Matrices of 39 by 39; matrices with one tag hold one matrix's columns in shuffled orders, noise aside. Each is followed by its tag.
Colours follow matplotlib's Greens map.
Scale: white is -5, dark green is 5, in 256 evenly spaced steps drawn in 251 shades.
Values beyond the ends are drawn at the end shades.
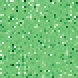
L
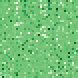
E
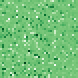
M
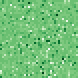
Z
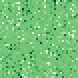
E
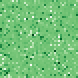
M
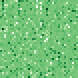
E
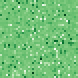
Z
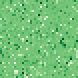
Z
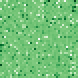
L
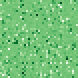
Z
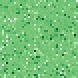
M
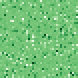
M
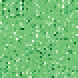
E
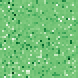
Z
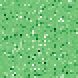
M
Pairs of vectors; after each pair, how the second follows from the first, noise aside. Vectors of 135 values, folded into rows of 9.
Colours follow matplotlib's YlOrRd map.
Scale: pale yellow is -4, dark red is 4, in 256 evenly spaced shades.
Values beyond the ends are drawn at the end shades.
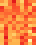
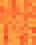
shrunk.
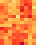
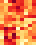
reversed, scaled up.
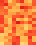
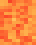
wrapped around, shrunk.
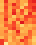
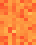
wrapped around, shrunk.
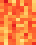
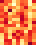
reversed, scaled up.
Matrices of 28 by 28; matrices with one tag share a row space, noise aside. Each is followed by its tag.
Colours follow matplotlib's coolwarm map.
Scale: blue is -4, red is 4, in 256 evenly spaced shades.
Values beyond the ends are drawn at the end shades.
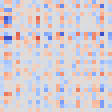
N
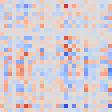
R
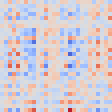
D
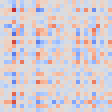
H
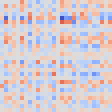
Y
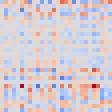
Y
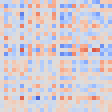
Y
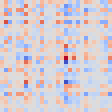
R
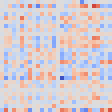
Y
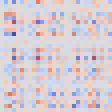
H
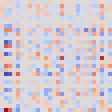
N
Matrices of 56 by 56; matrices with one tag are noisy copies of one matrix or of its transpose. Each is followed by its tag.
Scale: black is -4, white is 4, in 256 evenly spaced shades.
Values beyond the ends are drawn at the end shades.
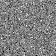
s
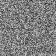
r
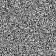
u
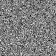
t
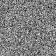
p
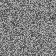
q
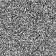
q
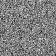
s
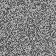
p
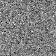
r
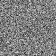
p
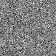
s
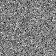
t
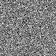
t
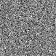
p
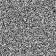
u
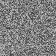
r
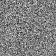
p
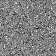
r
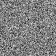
r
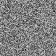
u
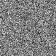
s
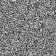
r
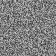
s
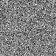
p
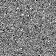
t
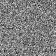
r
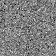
p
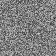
p
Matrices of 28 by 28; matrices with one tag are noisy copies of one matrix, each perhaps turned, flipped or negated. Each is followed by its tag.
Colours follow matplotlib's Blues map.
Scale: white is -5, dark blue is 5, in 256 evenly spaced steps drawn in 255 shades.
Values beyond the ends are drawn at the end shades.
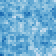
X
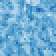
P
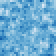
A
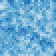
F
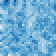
F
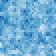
X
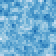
A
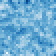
F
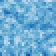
F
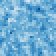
P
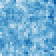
X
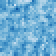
P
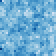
X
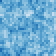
X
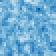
P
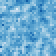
P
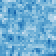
A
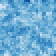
F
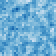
P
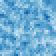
P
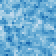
P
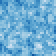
A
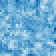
A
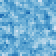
P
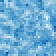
P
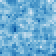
X
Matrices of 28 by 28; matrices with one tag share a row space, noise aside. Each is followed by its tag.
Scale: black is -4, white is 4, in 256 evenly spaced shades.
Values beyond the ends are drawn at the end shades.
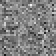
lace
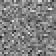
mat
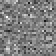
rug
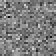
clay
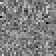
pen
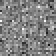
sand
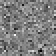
lace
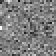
rug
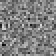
mat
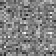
clay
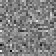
sand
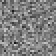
mat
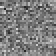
clay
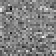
sand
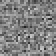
rug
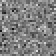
mat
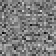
mat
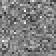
mat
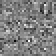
rug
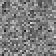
mat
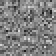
rug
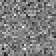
mat
